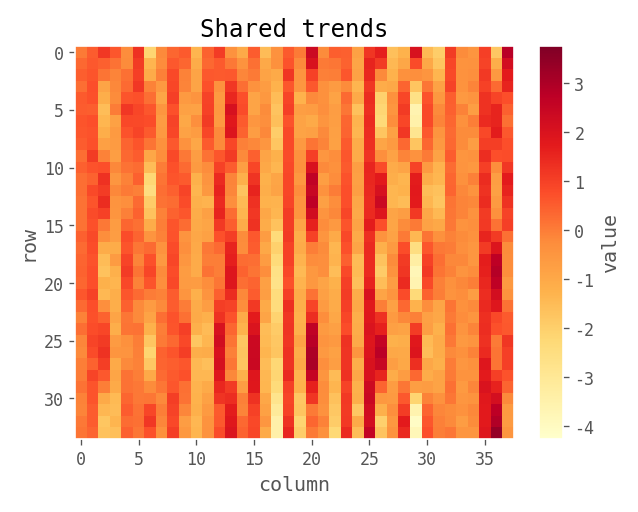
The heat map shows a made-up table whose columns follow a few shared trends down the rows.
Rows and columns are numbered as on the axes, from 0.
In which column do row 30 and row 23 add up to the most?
25
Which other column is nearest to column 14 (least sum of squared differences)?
30
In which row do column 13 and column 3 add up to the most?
5
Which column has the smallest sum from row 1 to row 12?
17
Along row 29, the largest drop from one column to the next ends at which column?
16
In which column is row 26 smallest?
6
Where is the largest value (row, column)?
33, 36
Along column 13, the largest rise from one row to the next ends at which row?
29
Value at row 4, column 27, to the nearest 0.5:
-0.5
